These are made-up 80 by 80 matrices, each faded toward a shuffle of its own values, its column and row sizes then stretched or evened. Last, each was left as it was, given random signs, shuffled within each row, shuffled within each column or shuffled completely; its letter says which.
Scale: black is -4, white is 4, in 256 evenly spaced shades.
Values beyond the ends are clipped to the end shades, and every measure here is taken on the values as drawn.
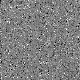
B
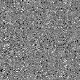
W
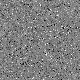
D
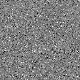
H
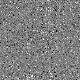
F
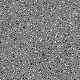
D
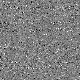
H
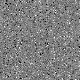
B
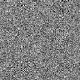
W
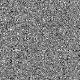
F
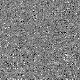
W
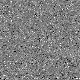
H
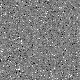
D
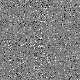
F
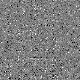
F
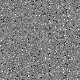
B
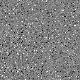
F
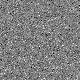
D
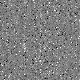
B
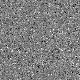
H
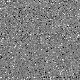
H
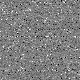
H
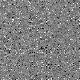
W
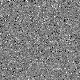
H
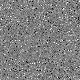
H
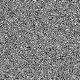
H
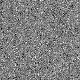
B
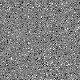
W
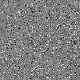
W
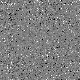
F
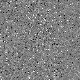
B
